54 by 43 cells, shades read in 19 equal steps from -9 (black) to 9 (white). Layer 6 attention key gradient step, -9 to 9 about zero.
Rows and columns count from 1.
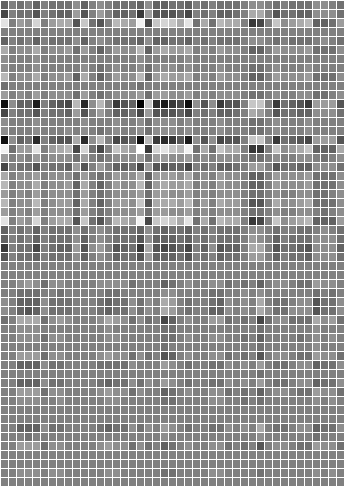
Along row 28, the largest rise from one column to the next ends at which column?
19
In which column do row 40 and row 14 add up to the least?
33
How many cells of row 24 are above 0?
24
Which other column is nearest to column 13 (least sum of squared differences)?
10
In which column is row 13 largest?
32
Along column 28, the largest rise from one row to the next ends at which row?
17
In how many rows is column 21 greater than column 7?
22
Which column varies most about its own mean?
18
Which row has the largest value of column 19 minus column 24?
12
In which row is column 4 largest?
36
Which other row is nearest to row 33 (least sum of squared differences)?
49
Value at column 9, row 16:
-3
